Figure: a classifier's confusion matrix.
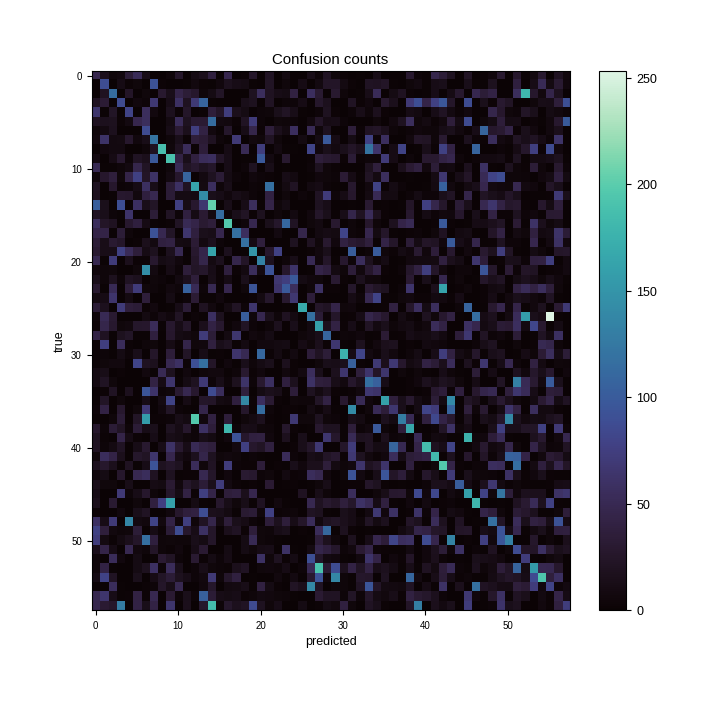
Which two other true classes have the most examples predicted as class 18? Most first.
35, 26
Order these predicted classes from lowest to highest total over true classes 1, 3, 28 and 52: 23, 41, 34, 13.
23, 34, 41, 13
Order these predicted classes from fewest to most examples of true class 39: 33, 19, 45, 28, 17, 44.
44, 33, 19, 28, 17, 45
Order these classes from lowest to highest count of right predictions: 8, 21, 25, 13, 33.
21, 33, 13, 25, 8
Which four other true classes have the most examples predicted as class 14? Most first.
57, 19, 5, 34
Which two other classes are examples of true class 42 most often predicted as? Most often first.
51, 7
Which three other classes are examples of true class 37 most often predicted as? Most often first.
12, 6, 50
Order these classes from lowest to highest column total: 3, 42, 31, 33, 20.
3, 20, 31, 33, 42
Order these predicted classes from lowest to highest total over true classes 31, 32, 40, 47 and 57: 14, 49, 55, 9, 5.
55, 49, 5, 9, 14
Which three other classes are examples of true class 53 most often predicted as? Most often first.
27, 51, 29
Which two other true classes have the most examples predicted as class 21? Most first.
12, 47
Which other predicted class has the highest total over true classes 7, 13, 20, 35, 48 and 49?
28
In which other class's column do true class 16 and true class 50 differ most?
43
